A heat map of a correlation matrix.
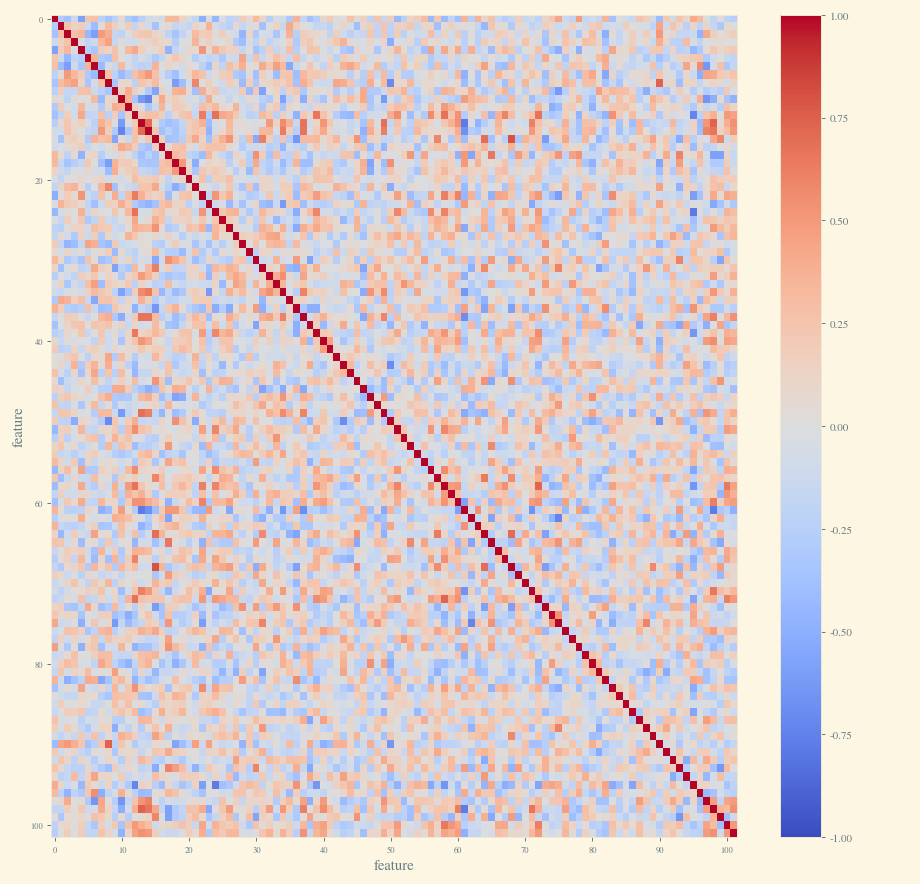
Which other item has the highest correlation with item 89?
68
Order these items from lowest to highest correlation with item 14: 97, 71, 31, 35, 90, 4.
90, 4, 35, 31, 71, 97
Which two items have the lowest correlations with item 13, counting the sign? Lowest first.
61, 10
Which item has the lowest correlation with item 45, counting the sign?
65
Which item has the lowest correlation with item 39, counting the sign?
95
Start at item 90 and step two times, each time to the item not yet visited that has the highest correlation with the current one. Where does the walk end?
21
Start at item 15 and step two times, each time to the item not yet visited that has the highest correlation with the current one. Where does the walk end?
64
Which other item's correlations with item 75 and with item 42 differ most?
62
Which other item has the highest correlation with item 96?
6
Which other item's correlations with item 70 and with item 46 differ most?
31
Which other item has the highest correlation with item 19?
18
